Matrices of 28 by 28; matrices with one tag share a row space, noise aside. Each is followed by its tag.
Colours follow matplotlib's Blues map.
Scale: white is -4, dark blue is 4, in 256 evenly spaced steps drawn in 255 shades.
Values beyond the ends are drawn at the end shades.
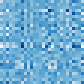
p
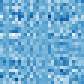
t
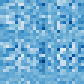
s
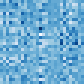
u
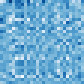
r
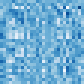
r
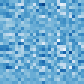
s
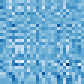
r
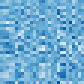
s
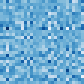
p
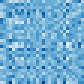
r
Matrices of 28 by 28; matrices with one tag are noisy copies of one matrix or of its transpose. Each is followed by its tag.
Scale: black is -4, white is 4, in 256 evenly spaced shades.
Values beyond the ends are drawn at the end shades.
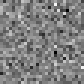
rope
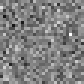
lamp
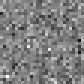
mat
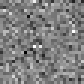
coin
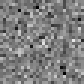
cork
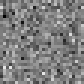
lamp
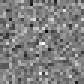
cork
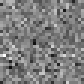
rope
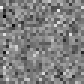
lamp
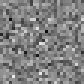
cork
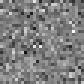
coin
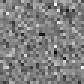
rope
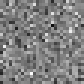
coin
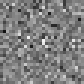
cork
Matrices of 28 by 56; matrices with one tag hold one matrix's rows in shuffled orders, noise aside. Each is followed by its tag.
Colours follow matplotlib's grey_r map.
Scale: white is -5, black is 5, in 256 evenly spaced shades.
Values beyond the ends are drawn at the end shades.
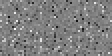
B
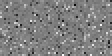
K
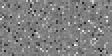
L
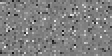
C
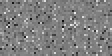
C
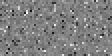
C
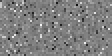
B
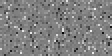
K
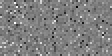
B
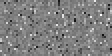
K
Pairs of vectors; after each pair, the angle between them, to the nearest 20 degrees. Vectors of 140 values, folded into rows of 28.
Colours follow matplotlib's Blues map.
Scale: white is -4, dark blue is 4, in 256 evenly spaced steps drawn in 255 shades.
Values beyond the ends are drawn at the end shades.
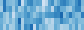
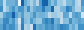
160 degrees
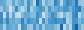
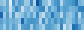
40 degrees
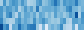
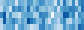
100 degrees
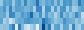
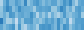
60 degrees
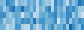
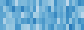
20 degrees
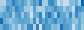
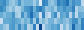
160 degrees
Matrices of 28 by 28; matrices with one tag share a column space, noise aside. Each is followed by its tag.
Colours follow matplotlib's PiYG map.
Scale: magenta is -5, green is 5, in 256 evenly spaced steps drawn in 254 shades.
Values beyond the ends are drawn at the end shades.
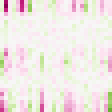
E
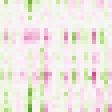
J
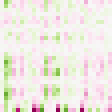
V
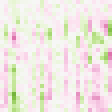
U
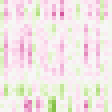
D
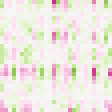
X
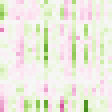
D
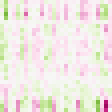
D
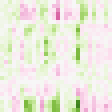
D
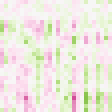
U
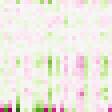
V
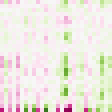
V
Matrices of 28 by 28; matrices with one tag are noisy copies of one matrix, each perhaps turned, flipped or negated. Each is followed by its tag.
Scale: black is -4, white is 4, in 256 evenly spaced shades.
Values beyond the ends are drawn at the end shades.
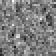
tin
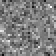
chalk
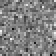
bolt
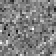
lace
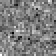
tin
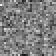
bolt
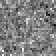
chalk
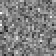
lace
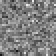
lace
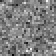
lace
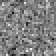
lace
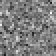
lace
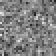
tin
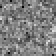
chalk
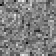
bolt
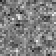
tin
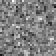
tin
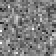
lace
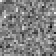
lace
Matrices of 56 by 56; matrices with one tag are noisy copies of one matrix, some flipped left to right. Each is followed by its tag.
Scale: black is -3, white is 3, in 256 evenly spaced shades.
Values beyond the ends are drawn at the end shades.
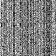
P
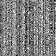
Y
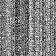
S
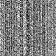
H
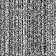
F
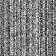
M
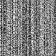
Y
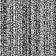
Y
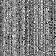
Y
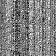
S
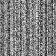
M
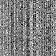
H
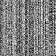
Y
